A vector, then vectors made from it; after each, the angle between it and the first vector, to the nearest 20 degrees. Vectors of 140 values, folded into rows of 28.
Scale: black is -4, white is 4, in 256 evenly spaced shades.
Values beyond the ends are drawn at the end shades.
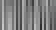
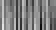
20 degrees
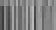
120 degrees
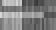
100 degrees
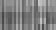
140 degrees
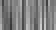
140 degrees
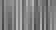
160 degrees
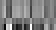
80 degrees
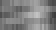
80 degrees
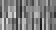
40 degrees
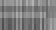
140 degrees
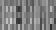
40 degrees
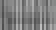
160 degrees
